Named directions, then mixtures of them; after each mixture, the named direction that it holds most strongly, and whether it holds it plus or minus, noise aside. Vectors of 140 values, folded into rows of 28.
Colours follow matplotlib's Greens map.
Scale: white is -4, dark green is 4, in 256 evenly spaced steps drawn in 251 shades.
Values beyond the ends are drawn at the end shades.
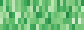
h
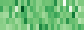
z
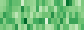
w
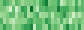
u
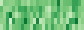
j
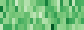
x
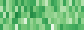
x, minus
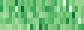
z, plus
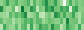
z, plus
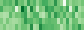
z, plus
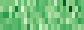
z, minus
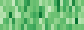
x, minus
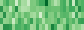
x, plus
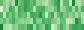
x, minus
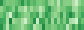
j, minus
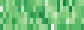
x, minus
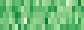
w, minus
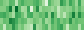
u, minus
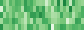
x, minus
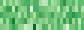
u, minus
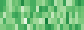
w, minus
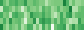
j, minus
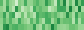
h, plus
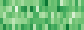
u, plus
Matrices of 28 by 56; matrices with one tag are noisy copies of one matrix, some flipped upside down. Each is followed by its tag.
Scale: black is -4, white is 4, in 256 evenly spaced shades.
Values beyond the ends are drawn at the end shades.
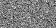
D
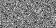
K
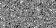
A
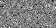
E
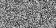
A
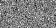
K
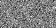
E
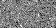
A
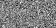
A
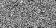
A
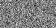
K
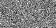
K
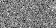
E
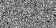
K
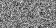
A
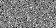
E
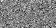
D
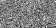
D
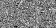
A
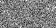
E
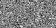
A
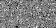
A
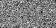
A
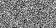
E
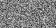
D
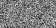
E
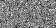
A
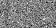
D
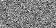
D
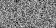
A
